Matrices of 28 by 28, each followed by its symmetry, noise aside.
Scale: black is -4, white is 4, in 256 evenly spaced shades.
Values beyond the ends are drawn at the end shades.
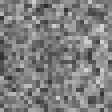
mirrored top to bottom.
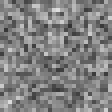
mirrored left to right.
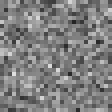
antisymmetric.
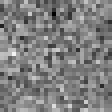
antisymmetric.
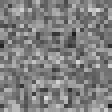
mirrored left to right.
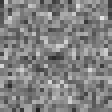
mirrored left to right.
